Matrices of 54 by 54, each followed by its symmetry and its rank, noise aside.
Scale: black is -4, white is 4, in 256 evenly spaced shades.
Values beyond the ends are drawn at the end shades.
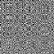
no symmetry, rank five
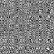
no symmetry, rank five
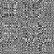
antisymmetric, rank six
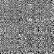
no symmetry, rank six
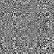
no symmetry, rank six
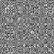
symmetric, rank five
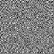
no symmetry, rank five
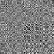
symmetric, rank five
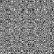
no symmetry, rank five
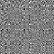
antisymmetric, rank six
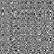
no symmetry, rank five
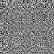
antisymmetric, rank six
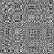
symmetric, rank five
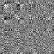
symmetric, rank five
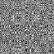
no symmetry, rank seven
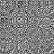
symmetric, rank five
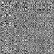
no symmetry, rank five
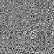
no symmetry, rank seven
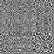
antisymmetric, rank six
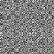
symmetric, rank five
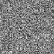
no symmetry, rank seven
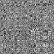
no symmetry, rank seven
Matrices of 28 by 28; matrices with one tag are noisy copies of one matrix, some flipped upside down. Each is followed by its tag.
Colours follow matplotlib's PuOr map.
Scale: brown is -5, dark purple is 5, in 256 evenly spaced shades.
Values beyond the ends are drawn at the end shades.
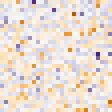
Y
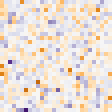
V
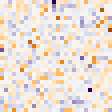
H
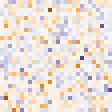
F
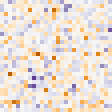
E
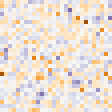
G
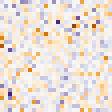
V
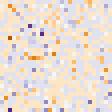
E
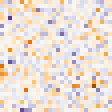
V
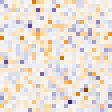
G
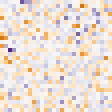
V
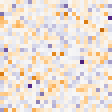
G
